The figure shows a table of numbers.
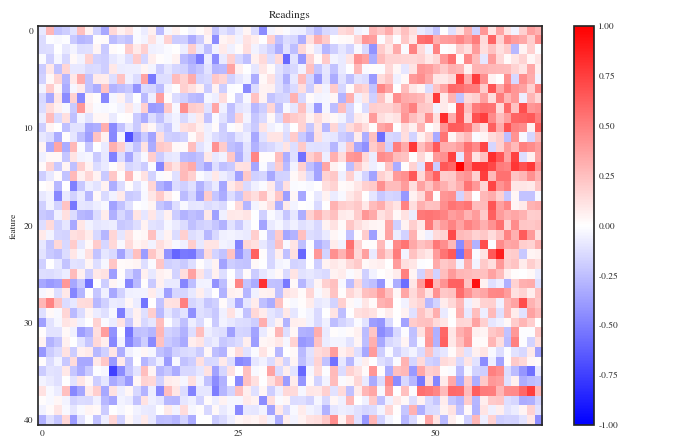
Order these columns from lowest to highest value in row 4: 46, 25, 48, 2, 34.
2, 46, 25, 34, 48
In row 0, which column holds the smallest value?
28
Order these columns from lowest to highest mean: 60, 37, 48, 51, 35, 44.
35, 37, 44, 48, 60, 51
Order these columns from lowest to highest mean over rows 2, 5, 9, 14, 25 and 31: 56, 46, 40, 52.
40, 46, 52, 56
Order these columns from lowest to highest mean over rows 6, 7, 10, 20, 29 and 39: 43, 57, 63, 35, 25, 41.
25, 35, 41, 43, 63, 57
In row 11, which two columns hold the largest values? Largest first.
51, 60
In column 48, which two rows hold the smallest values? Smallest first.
36, 39
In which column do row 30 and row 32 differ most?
42
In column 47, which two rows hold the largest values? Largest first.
12, 15
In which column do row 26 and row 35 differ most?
55
